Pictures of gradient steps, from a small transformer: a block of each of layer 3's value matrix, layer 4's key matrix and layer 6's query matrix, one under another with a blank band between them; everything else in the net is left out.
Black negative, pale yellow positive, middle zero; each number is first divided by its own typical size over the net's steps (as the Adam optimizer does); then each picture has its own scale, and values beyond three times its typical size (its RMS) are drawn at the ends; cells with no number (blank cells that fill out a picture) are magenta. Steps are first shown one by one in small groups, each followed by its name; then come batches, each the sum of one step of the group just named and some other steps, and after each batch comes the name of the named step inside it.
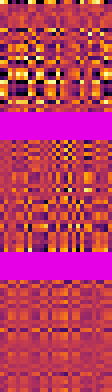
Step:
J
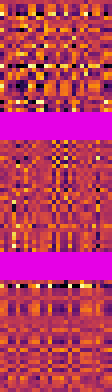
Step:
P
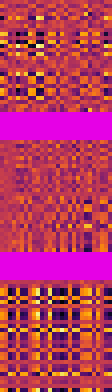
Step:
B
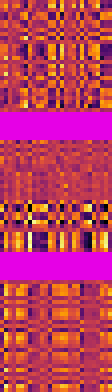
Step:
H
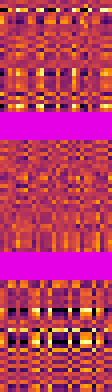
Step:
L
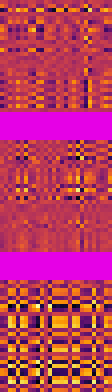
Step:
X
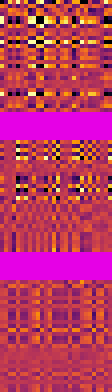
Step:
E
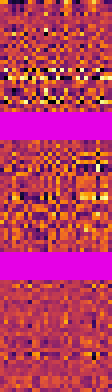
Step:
J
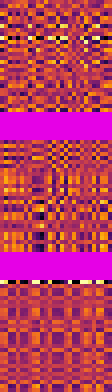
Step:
B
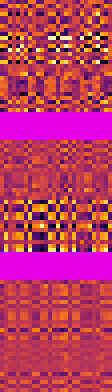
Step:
J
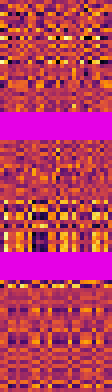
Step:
L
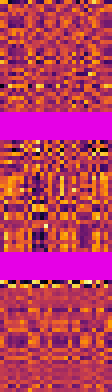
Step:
L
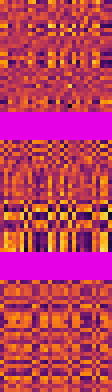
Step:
H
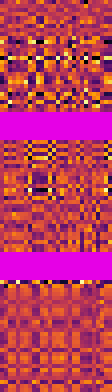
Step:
E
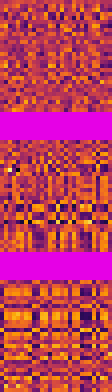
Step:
H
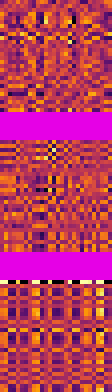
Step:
E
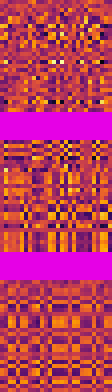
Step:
X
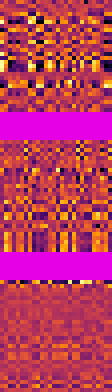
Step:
E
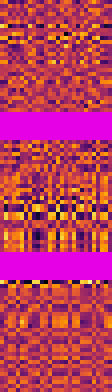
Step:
X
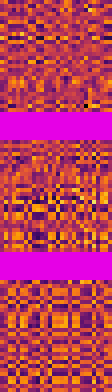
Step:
X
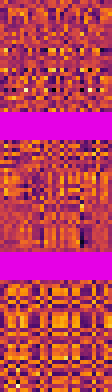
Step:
X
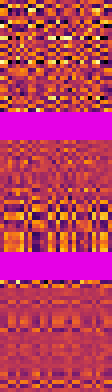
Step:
J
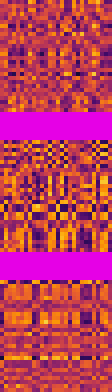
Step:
H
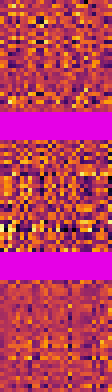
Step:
E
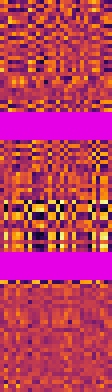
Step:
H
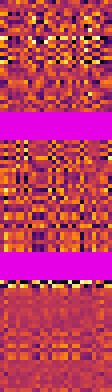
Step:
E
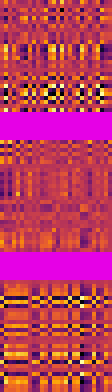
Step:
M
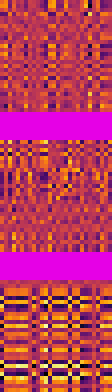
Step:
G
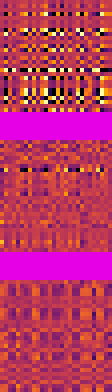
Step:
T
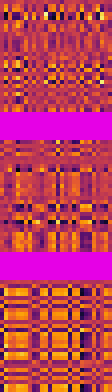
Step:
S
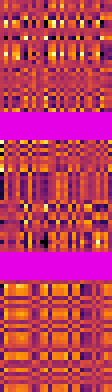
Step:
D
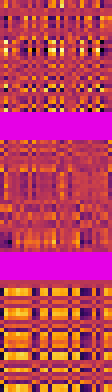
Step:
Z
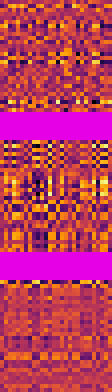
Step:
D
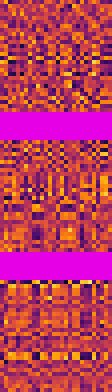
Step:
M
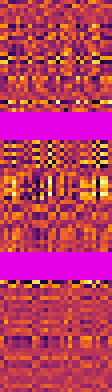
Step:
T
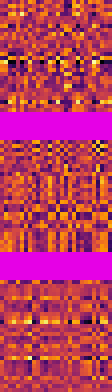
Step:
T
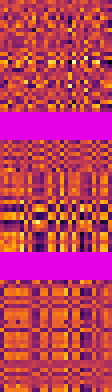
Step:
S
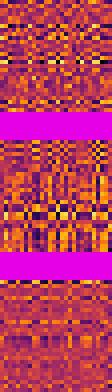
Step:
T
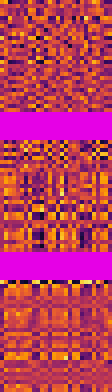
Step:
Z
